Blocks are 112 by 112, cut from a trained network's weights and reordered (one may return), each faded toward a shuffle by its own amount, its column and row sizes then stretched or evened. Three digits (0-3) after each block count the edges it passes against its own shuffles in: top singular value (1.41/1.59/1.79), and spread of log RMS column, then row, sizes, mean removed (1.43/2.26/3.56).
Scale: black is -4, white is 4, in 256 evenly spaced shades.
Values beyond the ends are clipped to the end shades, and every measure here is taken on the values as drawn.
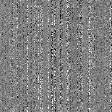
3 3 0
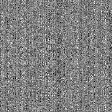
3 2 1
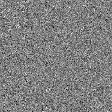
1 1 0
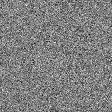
0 0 0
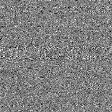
1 0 2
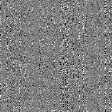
0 3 0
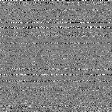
2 0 3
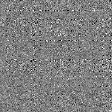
0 2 2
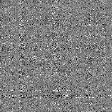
0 2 2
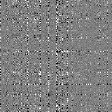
3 3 2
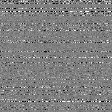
2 0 3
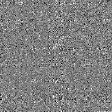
0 2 2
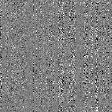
0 3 2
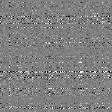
2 2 3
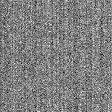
3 0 1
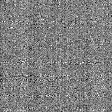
2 0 2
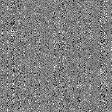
0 3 1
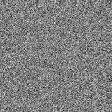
3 0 0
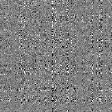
2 3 2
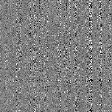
1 3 1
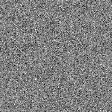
1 1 0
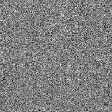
1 1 1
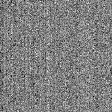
2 1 0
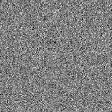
2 1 1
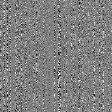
0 3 0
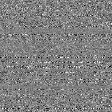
0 0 3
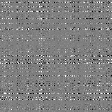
2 2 3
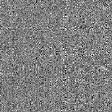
3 2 1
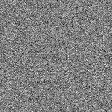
2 0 0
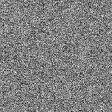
3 1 0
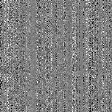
3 3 1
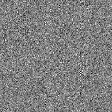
2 1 0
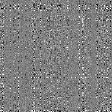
2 3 2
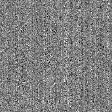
2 2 0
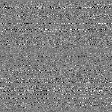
0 0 3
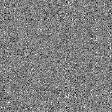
0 2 1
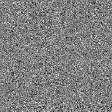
1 1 1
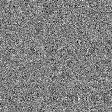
2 0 1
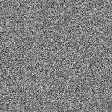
1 0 0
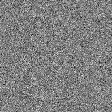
1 0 0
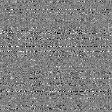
1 1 3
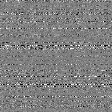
3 0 3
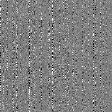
1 3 0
